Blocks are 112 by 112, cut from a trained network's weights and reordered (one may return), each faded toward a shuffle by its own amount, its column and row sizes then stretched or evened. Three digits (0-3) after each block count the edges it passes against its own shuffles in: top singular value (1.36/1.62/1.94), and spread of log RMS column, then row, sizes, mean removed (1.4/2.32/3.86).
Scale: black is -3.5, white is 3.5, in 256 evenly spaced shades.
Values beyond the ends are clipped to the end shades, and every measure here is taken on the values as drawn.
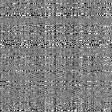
3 0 3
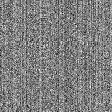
3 0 0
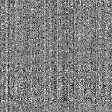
3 0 2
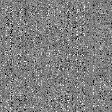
0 2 1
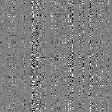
3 3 2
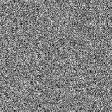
3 1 0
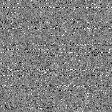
1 0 2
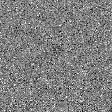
0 0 1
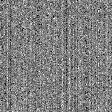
3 1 0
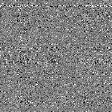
1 1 2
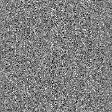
0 2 0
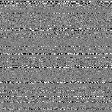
3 0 3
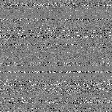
0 0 3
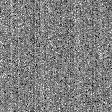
2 0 0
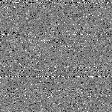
2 0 2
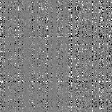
1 3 2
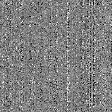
2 2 1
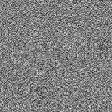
3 0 0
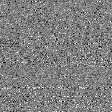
0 0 2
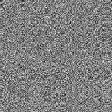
3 1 0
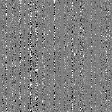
1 3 0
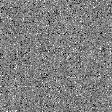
0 1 1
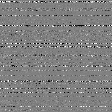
2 0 3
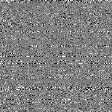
0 1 3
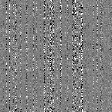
2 3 1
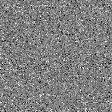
0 0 1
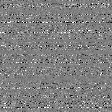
1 0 3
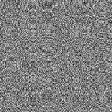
3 1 0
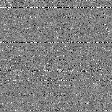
3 0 2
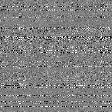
2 1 3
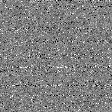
0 0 2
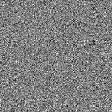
3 1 1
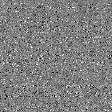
0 0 2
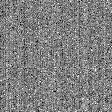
2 0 0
